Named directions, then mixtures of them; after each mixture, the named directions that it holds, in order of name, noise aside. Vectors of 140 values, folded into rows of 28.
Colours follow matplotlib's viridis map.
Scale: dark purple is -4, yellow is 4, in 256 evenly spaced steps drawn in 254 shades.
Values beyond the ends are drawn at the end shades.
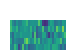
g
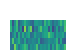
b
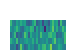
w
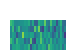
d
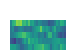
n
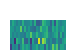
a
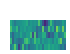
g.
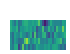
g.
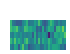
g, n.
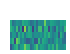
a, b, d.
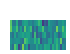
b, g.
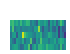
d, n.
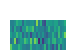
a, d.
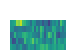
n, w.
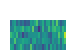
b, d, n.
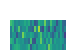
d.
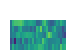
a, g, n.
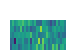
a, n.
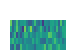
b, w.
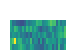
a, n.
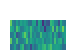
d, g, w.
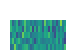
b, d.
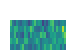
g, n, w.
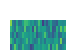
b, d, g.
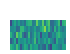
d, w.
